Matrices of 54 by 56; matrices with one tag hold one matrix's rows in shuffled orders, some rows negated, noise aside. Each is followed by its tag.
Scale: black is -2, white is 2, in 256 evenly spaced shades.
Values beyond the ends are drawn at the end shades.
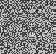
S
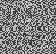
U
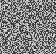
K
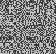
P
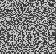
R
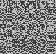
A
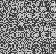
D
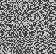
R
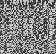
R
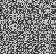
D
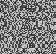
S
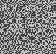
S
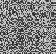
D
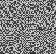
P
